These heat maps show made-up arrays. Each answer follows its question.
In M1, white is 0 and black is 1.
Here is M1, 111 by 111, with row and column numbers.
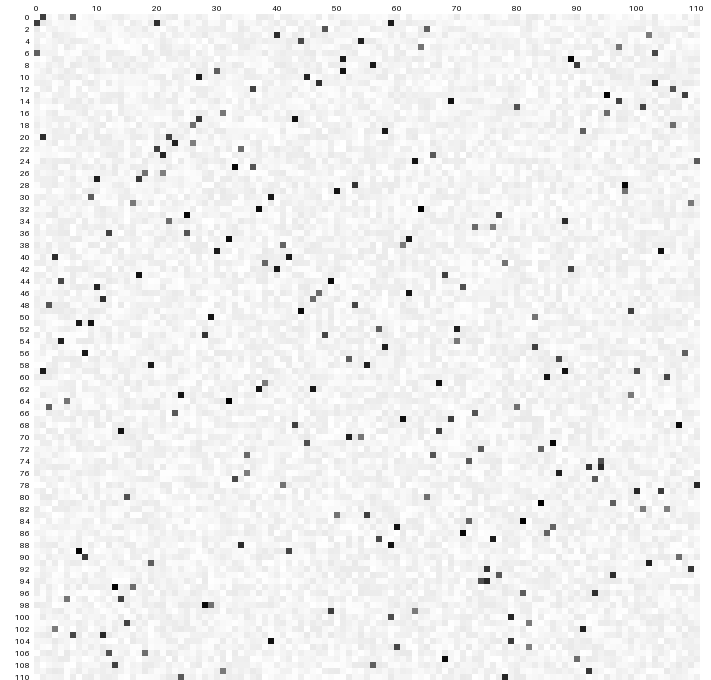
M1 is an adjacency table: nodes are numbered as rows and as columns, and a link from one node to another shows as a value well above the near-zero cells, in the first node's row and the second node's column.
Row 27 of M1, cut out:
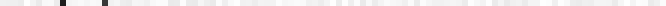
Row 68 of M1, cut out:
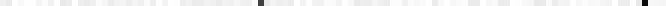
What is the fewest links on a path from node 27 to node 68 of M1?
3
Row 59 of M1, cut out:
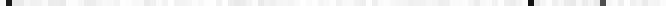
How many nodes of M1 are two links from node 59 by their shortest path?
4
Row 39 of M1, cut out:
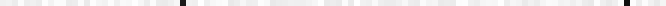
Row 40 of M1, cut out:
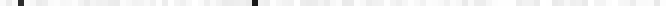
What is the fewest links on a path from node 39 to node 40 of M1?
7
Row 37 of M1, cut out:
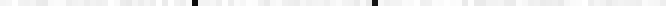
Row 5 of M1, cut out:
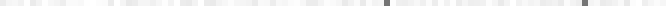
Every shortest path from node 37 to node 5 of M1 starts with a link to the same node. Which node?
node 32
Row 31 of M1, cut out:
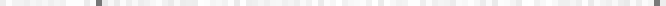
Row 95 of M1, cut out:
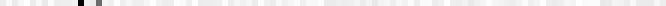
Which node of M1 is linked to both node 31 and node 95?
node 16
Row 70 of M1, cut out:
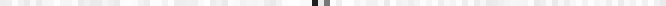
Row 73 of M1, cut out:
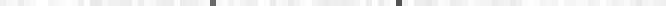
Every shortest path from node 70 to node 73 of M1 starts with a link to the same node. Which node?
node 52
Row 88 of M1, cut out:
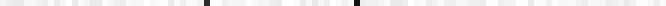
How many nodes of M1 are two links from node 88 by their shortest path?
3
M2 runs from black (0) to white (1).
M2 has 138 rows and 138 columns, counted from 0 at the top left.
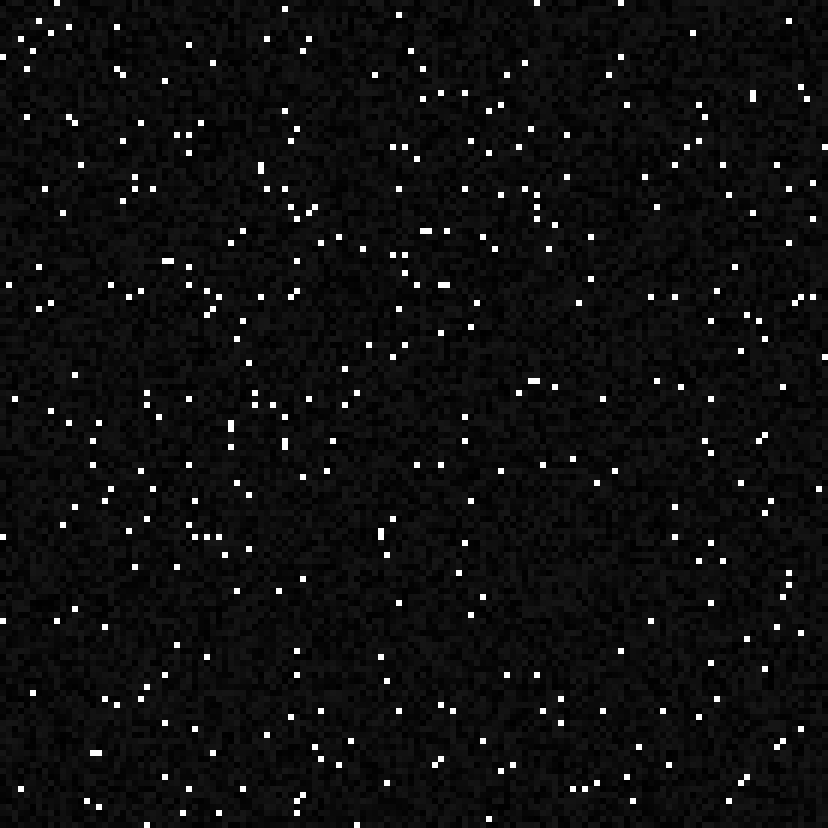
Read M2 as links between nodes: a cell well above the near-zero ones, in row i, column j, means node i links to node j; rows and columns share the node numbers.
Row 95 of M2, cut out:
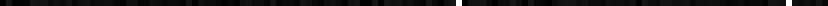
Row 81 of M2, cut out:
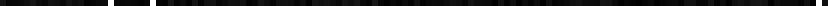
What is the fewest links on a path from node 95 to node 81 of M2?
4
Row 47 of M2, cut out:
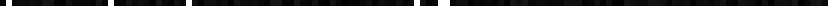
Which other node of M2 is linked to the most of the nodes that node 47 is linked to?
node 77
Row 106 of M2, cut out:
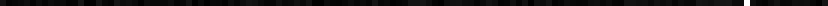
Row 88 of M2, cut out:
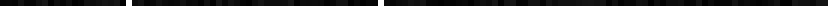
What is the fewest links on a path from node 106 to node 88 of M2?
6
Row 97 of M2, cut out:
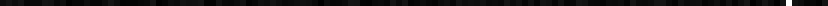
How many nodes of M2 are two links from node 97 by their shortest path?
4
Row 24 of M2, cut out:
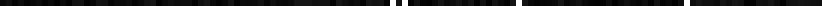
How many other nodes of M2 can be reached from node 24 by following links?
10
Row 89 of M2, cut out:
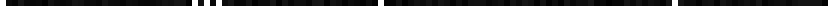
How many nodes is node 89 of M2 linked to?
6
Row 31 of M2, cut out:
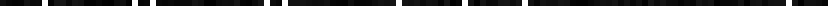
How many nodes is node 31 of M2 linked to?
9
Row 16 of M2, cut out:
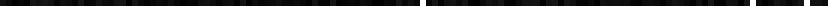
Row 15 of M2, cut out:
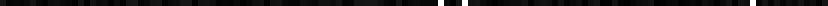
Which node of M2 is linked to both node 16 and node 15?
node 125
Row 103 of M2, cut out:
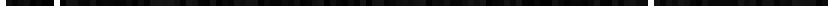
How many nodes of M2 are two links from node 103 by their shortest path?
2
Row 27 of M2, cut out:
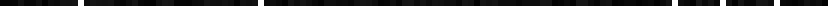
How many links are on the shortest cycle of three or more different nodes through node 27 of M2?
4
